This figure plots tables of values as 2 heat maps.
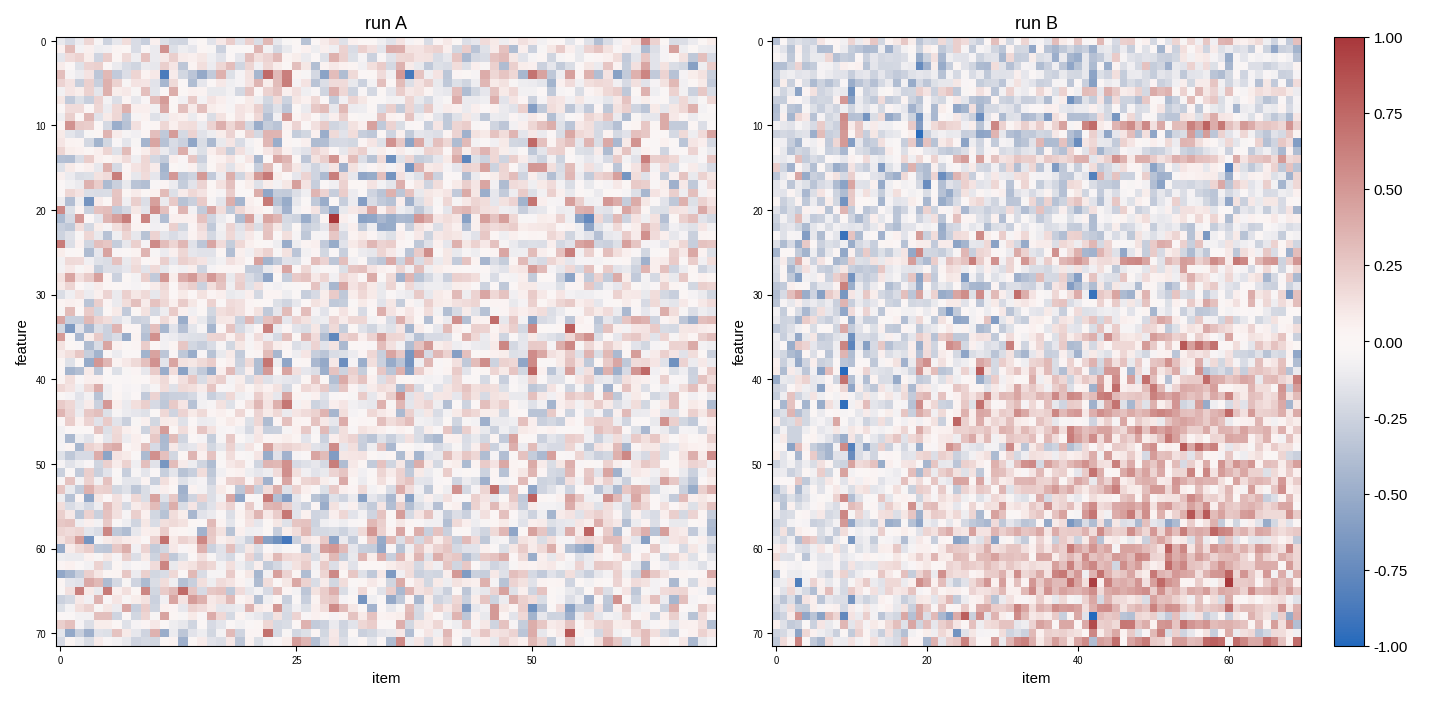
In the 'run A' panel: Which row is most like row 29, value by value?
40
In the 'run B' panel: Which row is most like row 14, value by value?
52
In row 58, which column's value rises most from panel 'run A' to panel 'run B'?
59
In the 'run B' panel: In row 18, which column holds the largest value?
10
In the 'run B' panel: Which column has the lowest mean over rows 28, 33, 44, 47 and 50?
3
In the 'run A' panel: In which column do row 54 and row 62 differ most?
22
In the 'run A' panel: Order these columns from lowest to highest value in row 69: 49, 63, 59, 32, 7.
49, 7, 63, 59, 32
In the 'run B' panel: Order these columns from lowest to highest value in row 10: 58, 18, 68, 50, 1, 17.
1, 17, 50, 18, 58, 68
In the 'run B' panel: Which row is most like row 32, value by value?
18
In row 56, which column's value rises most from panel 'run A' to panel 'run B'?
55
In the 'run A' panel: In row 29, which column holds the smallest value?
29
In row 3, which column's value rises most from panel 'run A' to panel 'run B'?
67
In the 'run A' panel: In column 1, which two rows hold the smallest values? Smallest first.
34, 70
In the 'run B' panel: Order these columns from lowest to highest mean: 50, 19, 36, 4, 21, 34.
4, 19, 21, 36, 34, 50
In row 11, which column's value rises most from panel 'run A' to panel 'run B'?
57
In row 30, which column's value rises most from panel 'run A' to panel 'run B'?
27
